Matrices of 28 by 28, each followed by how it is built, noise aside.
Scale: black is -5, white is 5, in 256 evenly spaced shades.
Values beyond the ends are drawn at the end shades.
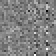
uneven columns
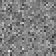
uneven columns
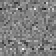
uneven rows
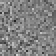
lower triangular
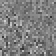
lower triangular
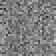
blocks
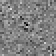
banded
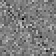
banded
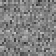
blocks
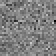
uneven rows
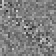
banded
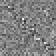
banded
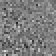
lower triangular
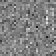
uneven columns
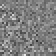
lower triangular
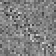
banded
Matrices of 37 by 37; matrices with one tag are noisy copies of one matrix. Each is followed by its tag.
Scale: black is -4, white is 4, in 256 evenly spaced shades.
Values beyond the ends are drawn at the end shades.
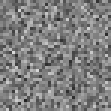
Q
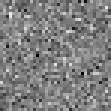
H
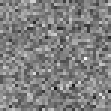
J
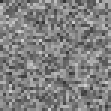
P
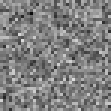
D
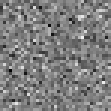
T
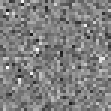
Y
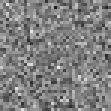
Y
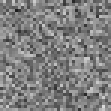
J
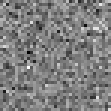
P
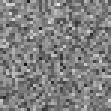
Y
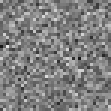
T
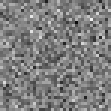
Y
